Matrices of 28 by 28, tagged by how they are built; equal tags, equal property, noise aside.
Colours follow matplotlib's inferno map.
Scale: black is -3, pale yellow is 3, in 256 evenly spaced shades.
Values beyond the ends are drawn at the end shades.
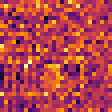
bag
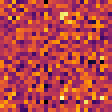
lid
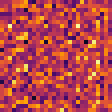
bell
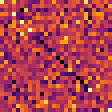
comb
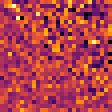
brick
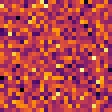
bell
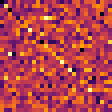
comb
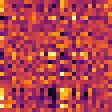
lid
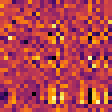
lid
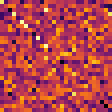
comb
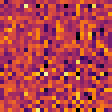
lid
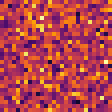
bell
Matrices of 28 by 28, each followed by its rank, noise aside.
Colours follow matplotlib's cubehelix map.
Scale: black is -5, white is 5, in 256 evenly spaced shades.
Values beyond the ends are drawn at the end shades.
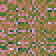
four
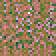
six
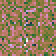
six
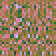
three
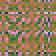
two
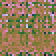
three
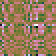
two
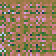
three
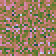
six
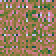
four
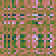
two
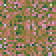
six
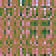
two
